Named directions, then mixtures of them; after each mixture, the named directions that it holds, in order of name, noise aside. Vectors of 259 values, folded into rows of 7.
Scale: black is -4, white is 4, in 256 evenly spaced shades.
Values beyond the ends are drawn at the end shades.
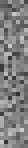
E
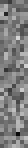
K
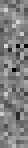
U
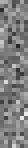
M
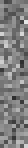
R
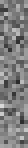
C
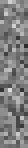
K, U.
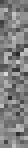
E, K, U.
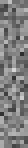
E, K, U.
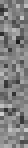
C.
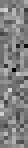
R, U.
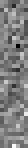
K, M, U.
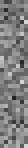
C, R.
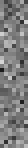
E, R.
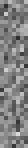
K.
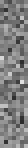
C, R.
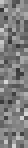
M.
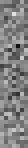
E, M, U.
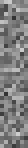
K, R, U.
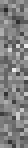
U.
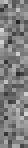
M, U.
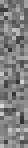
C.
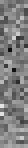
C, U.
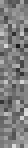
M, R, U.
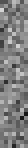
M.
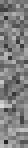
C, E.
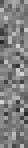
M, R.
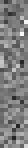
R.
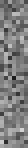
E.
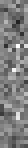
U.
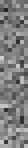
C, E, R.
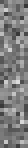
C.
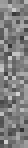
E.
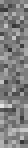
C, E.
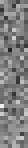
C, M, U.
